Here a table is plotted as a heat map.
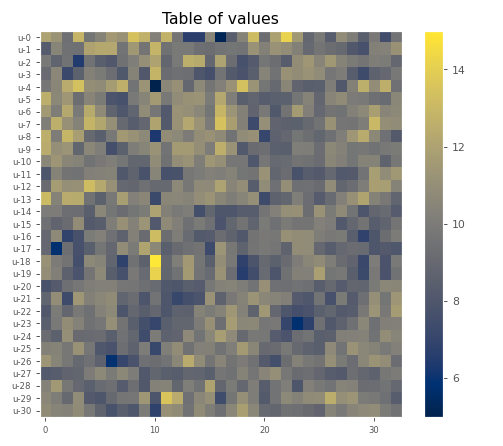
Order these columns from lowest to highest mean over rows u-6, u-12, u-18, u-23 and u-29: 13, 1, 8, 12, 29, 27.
8, 27, 29, 13, 1, 12
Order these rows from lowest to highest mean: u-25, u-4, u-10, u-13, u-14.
u-14, u-25, u-10, u-13, u-4
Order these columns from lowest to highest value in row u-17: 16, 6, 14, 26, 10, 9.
26, 6, 14, 10, 16, 9
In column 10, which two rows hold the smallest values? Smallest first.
u-4, u-8
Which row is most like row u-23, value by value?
u-22
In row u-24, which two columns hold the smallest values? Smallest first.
9, 22
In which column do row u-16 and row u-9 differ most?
2
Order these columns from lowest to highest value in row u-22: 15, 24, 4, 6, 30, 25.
24, 25, 4, 15, 6, 30
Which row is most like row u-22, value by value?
u-11
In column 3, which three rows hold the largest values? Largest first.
u-4, u-0, u-13
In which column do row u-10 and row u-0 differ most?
16
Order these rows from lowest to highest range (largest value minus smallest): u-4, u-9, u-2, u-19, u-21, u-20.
u-20, u-21, u-9, u-2, u-19, u-4
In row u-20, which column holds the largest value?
20
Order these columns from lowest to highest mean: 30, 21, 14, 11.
21, 11, 14, 30
